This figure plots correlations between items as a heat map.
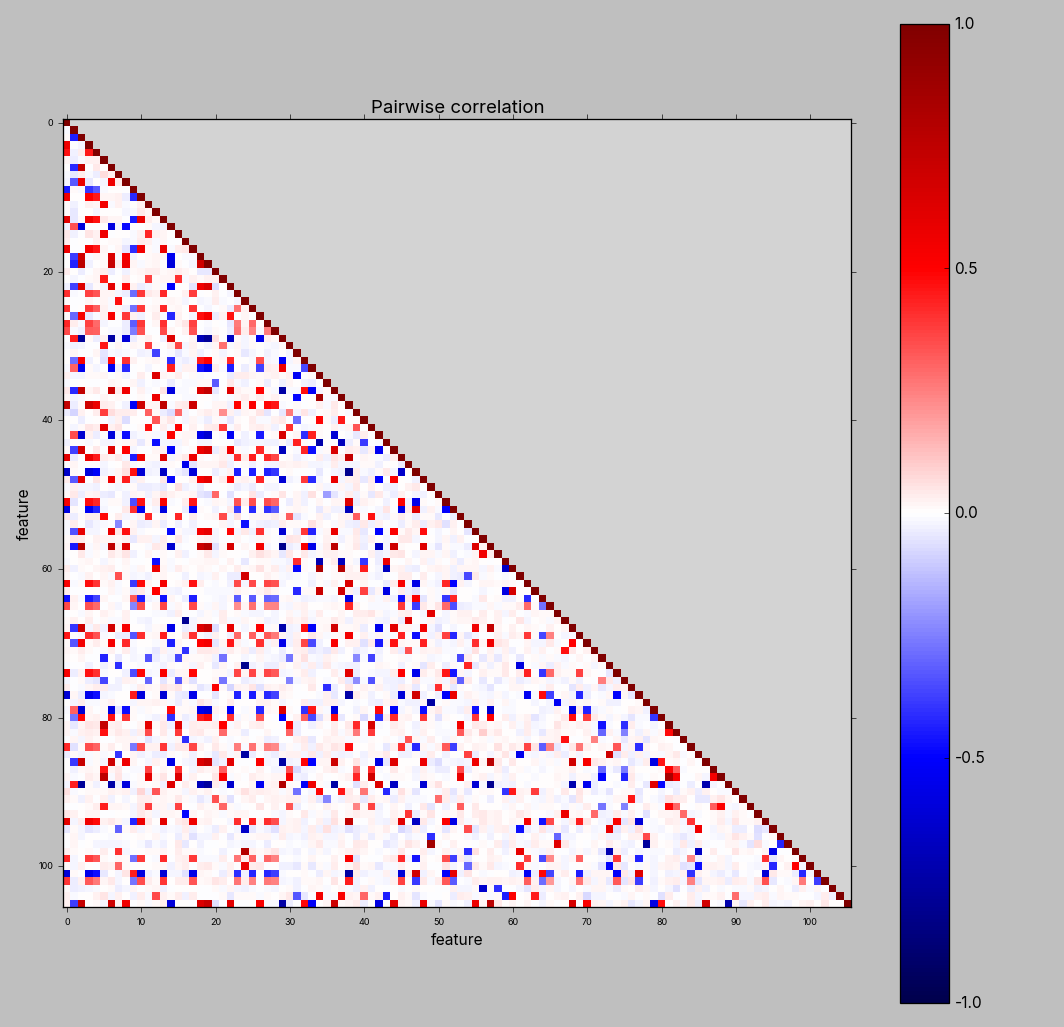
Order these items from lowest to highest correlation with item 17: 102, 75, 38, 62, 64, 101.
101, 64, 75, 102, 62, 38
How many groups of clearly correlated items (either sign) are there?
9
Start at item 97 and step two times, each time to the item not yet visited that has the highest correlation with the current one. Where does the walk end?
66
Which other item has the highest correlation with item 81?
88
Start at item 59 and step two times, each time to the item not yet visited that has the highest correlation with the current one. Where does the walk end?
31
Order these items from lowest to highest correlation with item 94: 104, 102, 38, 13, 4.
104, 102, 4, 13, 38
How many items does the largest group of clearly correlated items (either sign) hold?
27
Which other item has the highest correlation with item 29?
89
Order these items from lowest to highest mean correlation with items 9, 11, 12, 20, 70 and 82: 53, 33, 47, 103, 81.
33, 103, 47, 53, 81
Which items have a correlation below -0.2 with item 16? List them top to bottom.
46, 67, 71, 83, 93
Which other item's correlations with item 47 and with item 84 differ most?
38
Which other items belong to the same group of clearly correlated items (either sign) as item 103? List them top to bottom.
56, 58
